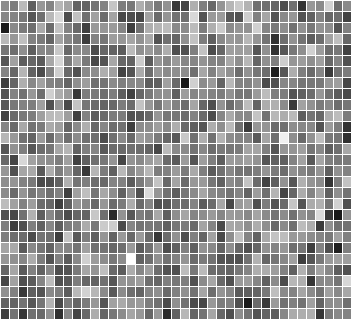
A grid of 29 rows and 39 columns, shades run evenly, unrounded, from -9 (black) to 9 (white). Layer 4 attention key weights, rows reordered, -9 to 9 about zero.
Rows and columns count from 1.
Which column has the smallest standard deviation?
5
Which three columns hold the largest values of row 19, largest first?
38, 33, 1
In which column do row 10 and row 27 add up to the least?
8
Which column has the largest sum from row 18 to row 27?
10
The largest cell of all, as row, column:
24, 15
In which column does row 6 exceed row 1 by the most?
32
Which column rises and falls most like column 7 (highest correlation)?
19
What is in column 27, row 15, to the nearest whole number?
2
